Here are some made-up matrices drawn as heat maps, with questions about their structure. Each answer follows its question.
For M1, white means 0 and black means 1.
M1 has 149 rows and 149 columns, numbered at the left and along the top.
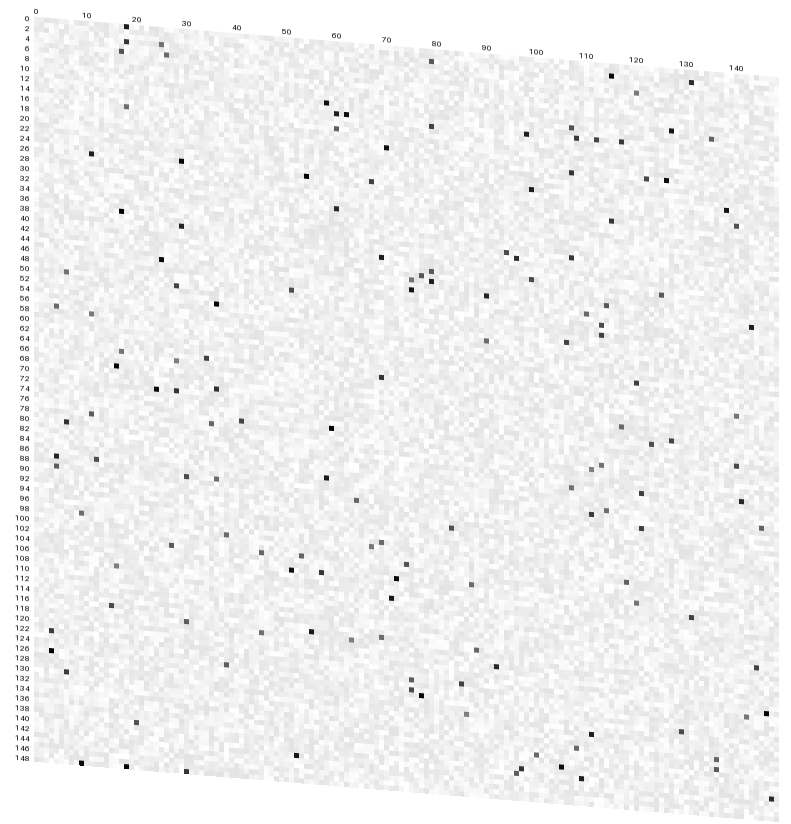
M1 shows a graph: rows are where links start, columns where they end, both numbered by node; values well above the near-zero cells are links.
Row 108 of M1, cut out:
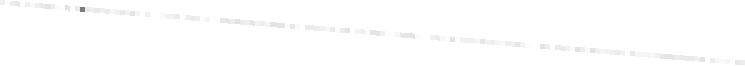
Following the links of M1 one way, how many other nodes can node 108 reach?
2
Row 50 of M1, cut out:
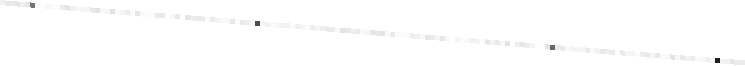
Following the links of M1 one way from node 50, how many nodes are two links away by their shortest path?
5
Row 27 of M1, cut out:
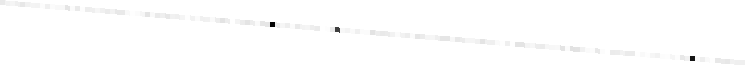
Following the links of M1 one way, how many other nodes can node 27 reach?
5
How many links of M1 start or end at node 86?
1
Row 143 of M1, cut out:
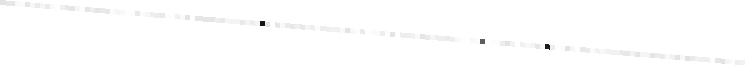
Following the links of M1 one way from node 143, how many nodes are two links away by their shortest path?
2
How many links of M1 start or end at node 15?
6
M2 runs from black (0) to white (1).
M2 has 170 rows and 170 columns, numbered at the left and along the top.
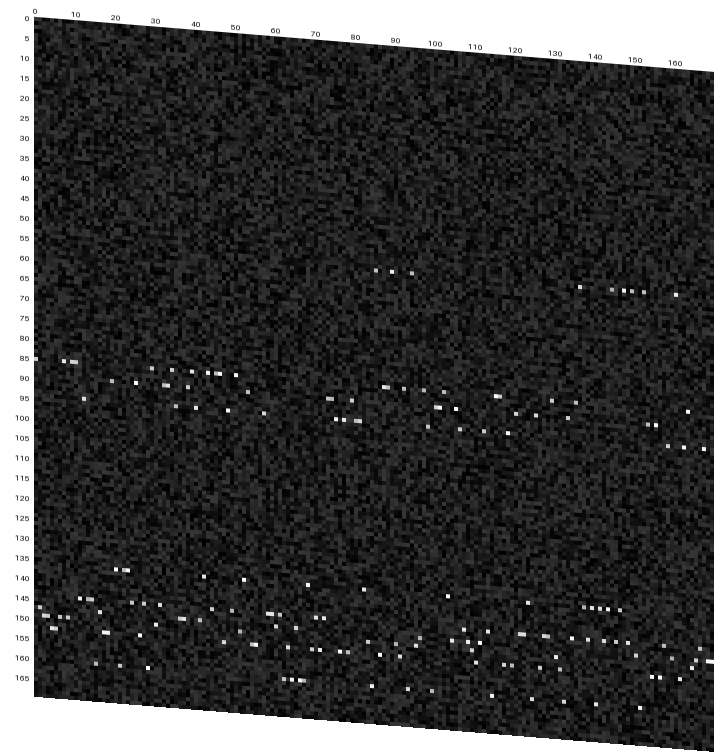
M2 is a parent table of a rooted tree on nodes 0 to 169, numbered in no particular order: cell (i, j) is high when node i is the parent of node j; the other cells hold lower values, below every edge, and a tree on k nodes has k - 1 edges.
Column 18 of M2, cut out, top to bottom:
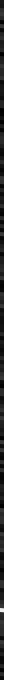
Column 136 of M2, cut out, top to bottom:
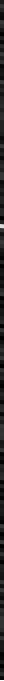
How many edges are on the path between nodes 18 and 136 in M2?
3
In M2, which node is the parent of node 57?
94
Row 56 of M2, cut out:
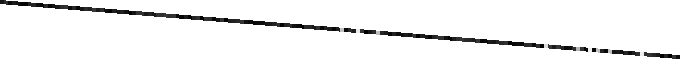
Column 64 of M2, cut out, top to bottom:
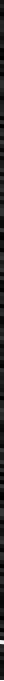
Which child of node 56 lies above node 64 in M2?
160
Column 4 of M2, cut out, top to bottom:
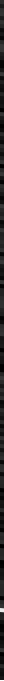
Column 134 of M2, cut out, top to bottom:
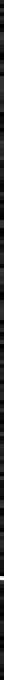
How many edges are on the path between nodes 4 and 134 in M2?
4
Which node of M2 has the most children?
144
